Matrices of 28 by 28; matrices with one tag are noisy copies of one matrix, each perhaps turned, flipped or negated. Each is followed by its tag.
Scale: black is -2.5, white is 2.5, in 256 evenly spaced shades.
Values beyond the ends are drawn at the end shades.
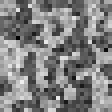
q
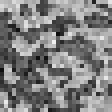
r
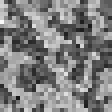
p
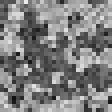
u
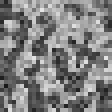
r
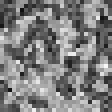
r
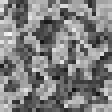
r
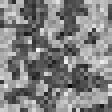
u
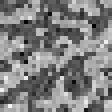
p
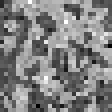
r
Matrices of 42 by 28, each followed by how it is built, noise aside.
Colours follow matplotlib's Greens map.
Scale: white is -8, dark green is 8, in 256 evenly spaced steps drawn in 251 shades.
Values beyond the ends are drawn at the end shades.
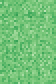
blocks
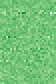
uneven rows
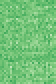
blocks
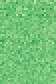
uneven rows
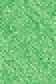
Toeplitz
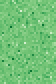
sparse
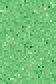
sparse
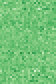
uneven rows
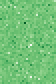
sparse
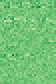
uneven rows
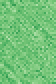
Toeplitz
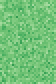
noise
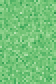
noise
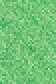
Toeplitz
